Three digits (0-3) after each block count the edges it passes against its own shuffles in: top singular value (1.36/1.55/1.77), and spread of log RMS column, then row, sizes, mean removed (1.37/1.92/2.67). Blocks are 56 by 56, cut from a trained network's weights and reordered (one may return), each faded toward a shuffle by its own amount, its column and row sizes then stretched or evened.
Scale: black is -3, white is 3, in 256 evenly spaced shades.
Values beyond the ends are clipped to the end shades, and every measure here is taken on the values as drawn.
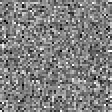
0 1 0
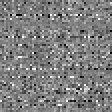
0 0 3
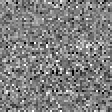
0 1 2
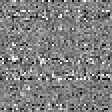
1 1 3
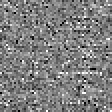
0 1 0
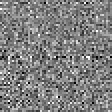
2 1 2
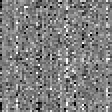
1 3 0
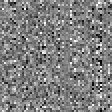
2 3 0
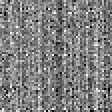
3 1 1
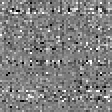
0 1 3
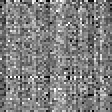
3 0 2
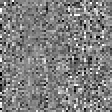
2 3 1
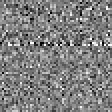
3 1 2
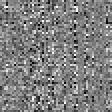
2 3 0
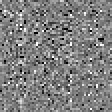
1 2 2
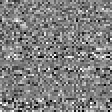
3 0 3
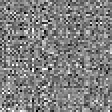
3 2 1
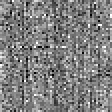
2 0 1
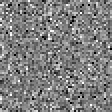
0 2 0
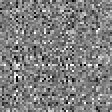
3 2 2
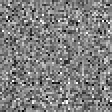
1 1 1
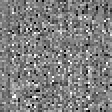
0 2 1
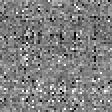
0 2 2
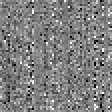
0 3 0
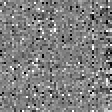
0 2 0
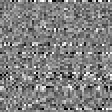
3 0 3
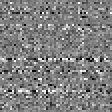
2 0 3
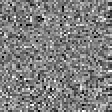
2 0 2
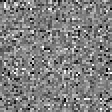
0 2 2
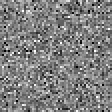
0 1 1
